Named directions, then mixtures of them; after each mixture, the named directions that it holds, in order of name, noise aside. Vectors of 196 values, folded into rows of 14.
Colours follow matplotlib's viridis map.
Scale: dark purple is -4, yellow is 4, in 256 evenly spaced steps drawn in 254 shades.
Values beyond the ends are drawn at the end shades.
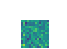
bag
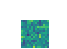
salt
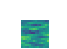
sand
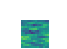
sand.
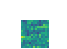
salt, sand.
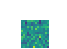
bag, salt.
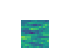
sand.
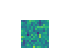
salt.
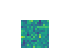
salt.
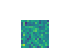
bag.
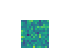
salt.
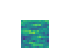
sand.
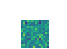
bag, salt.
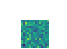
bag.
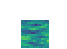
sand.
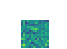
bag, sand.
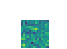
bag, sand.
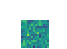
salt.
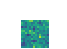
salt, sand.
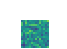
bag, sand.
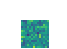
salt.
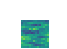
sand.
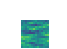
sand.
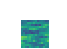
sand.
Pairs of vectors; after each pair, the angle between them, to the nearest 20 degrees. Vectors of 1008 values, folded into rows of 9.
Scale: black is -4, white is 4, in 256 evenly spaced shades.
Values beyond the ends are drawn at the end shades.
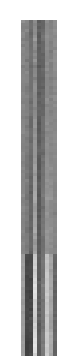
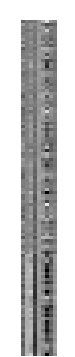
140 degrees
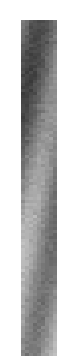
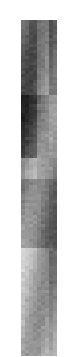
40 degrees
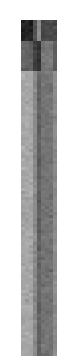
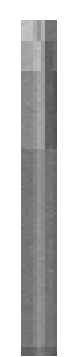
120 degrees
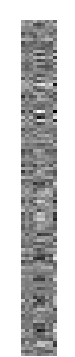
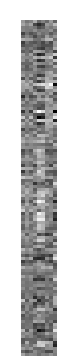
20 degrees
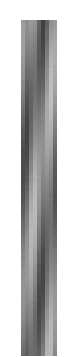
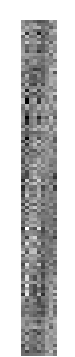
60 degrees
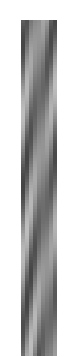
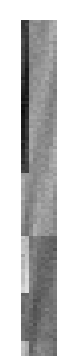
100 degrees
